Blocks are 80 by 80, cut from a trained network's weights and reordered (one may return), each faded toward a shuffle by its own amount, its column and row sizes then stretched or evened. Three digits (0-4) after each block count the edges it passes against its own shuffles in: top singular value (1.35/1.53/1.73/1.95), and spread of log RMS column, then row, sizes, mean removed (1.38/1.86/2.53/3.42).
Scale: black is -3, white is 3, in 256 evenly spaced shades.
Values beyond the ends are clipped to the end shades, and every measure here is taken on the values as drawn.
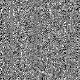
1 3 1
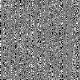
0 4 1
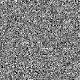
2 1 2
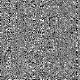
1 3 2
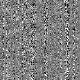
1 4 0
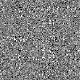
1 2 2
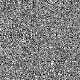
1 0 2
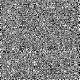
3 1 2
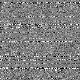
1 0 4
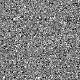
0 1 2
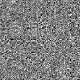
3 1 1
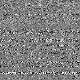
0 1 4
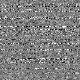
0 0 4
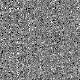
0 3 0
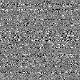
1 0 4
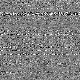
0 0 4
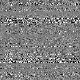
1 1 4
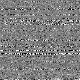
2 0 4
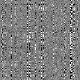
4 4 1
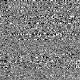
2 0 4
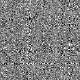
0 3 2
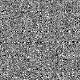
1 2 2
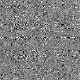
1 2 3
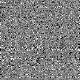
2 2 3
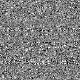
2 0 3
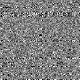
4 1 3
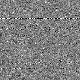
3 0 2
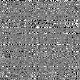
1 3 4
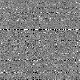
3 1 3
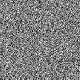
4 1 0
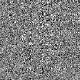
2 2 1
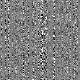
2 4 0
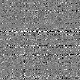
2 2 4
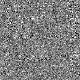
1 1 2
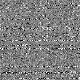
0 0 4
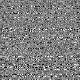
2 0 4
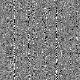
2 3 1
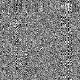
3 3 0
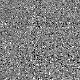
0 2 2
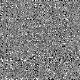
0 2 2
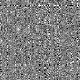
3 3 1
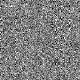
2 2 0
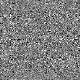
1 1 3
